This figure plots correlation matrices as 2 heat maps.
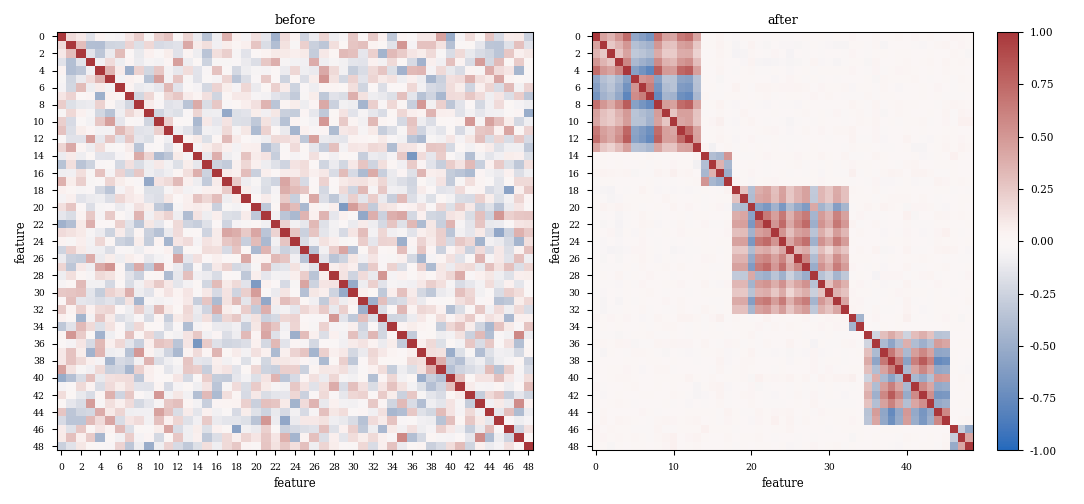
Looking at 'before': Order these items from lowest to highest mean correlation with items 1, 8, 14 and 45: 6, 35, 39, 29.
6, 29, 39, 35
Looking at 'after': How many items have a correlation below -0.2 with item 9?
3
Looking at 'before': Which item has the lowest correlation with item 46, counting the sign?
18
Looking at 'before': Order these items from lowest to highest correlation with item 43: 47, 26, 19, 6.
6, 19, 26, 47
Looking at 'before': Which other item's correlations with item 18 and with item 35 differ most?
24
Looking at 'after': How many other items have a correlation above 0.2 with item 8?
10
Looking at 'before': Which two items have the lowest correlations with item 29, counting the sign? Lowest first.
20, 30
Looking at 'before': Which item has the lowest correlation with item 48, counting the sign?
9
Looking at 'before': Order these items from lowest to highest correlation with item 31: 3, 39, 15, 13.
3, 39, 13, 15
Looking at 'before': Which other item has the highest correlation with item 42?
10
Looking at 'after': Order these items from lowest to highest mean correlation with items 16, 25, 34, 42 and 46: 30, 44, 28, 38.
44, 28, 30, 38
